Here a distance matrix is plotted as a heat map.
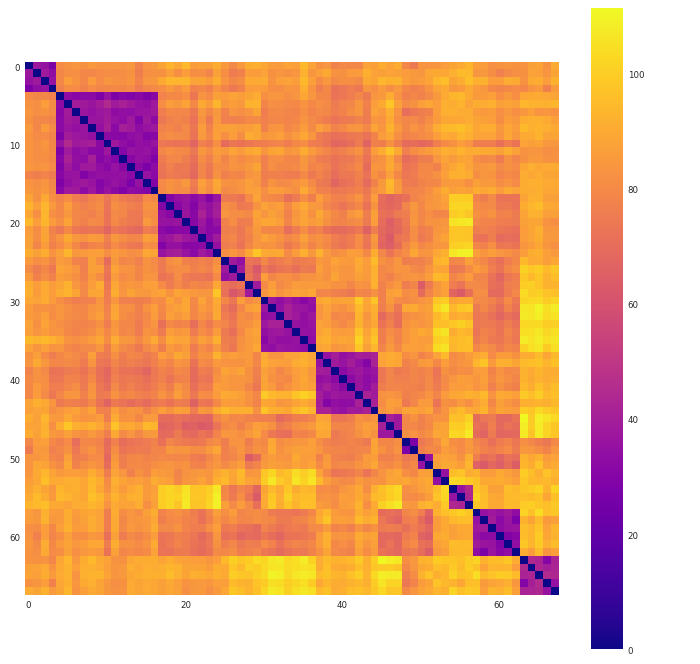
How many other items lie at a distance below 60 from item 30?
6
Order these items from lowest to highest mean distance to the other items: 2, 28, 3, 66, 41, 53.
41, 3, 28, 2, 66, 53
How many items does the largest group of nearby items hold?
13
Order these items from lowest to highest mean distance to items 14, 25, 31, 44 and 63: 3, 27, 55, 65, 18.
27, 3, 18, 65, 55
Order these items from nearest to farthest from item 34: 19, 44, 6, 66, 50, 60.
60, 6, 19, 50, 44, 66
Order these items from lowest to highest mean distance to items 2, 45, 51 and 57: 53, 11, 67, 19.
19, 11, 53, 67
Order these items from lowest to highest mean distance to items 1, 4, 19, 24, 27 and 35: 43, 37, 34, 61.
34, 61, 43, 37
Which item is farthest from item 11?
46
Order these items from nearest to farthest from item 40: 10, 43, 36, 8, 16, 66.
43, 10, 16, 8, 36, 66
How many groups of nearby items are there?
14
